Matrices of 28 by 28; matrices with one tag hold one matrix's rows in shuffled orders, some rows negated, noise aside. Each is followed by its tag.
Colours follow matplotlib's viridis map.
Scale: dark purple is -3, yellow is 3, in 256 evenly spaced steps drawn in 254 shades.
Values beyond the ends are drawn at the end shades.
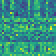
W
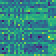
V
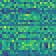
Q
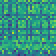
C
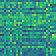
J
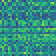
C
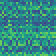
C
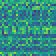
C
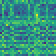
W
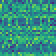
C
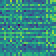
J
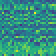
W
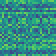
C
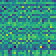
C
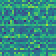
W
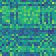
Q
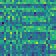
J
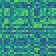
W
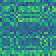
Q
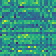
Q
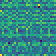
C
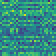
Q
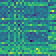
V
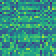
Q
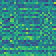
Q
